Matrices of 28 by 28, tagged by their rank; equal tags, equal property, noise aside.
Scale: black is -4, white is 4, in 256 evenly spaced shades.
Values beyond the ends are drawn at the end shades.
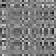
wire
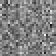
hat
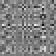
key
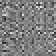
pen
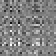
key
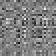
key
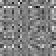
key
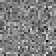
hat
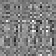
pen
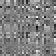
key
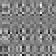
wire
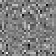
pen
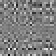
key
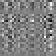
wire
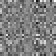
key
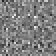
hat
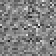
hat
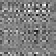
key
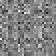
pen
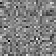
hat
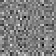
pen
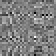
pen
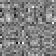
hat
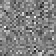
hat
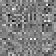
pen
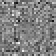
hat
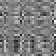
key
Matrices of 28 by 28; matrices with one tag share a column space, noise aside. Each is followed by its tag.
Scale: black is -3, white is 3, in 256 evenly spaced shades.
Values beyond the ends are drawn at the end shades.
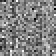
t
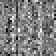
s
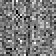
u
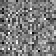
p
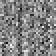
t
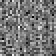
u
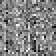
p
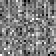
s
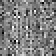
u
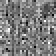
s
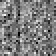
s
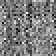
s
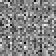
t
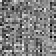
t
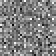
t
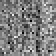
p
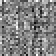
u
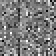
u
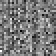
p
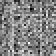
t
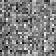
p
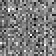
t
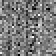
t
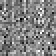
p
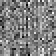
u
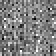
p
